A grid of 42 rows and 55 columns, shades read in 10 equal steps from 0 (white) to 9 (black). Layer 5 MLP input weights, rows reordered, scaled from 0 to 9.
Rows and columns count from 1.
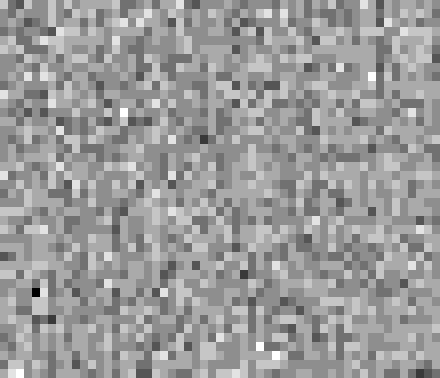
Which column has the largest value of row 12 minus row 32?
14
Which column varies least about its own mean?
11
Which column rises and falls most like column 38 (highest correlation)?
15
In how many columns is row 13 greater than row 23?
19
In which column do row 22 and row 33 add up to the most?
5
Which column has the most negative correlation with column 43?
26
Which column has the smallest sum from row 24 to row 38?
6
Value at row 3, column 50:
3
